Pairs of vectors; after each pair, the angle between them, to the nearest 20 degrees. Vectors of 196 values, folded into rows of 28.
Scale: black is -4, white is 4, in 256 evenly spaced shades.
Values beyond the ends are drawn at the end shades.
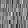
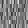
120 degrees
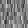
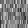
80 degrees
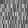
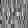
80 degrees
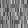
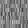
140 degrees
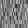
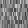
160 degrees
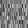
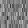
160 degrees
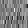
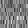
140 degrees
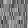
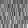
60 degrees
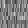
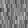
60 degrees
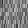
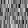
100 degrees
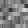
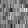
40 degrees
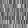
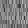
160 degrees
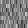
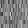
100 degrees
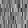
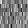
40 degrees
